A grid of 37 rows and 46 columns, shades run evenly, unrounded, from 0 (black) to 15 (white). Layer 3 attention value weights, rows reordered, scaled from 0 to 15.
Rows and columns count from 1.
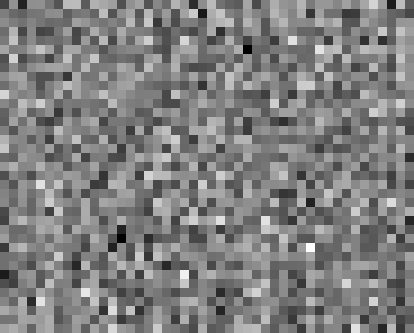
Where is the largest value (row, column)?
28, 35
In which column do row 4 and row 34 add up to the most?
11
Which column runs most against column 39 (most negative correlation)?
1
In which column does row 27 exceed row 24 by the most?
32
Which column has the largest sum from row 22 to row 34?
30
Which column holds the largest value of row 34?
5
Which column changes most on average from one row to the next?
25
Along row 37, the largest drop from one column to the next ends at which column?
45
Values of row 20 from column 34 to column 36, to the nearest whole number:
3 8 5
